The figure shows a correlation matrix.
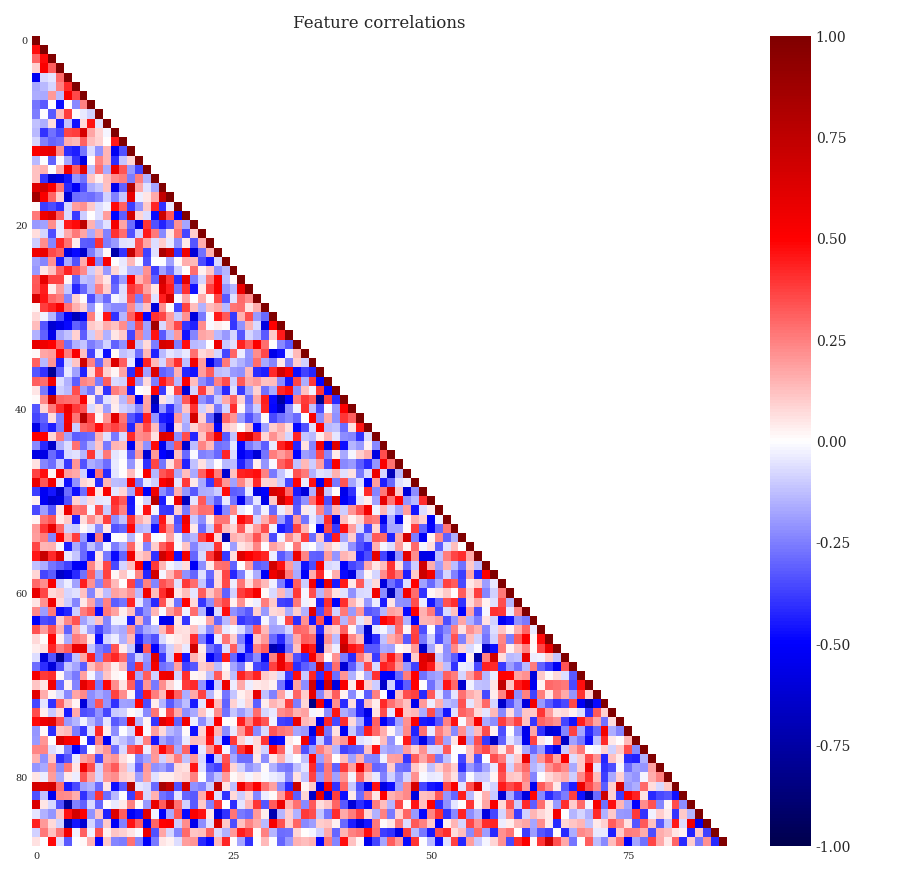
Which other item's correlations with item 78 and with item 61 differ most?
50
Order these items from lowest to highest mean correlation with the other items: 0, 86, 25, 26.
25, 86, 26, 0
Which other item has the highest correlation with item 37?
70
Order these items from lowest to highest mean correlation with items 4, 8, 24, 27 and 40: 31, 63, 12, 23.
31, 23, 12, 63
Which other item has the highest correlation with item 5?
84
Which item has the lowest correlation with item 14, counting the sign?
45
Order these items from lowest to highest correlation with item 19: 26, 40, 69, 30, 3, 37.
40, 30, 3, 69, 37, 26
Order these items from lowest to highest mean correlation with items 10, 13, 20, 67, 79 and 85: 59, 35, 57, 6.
57, 59, 6, 35
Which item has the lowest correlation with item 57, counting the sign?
66
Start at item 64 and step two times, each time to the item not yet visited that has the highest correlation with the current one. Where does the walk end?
87
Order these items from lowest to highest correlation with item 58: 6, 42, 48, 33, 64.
6, 33, 64, 42, 48
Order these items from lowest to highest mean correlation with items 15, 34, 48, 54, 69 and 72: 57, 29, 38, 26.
57, 29, 26, 38
